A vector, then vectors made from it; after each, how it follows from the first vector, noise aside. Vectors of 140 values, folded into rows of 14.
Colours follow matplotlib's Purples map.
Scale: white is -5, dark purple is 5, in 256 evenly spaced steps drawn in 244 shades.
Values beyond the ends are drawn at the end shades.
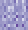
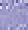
wrapped around, partly zeroed.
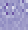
wrapped around, partly zeroed.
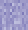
reversed, shrunk.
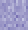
shrunk.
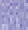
wrapped around, shrunk.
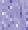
wrapped around, partly zeroed.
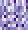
scaled up.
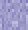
wrapped around, shrunk.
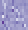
wrapped around, partly zeroed.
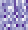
scaled up.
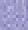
shrunk.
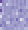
wrapped around, partly zeroed.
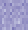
reversed, shrunk.
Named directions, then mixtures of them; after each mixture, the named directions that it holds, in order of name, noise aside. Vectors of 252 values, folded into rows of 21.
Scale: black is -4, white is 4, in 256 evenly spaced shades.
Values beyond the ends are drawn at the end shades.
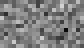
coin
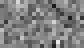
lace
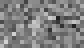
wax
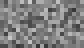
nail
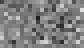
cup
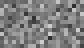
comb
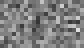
cup, wax.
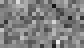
lace.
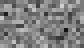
coin.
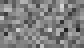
coin, nail.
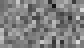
cup, lace.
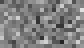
cup.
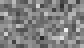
coin.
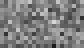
lace, nail.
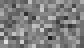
comb, wax.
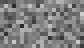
coin, comb.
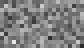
coin, comb.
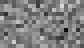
coin.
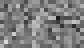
wax.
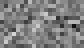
nail, wax.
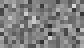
comb.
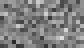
coin, nail.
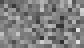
comb, cup.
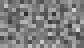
comb, nail.
